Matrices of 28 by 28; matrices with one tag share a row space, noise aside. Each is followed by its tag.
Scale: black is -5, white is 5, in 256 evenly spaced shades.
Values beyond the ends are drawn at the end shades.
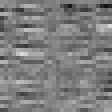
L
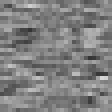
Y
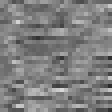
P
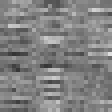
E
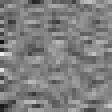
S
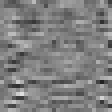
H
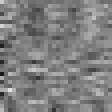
S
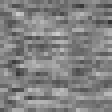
P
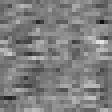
Y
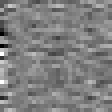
S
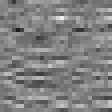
P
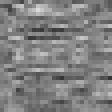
P
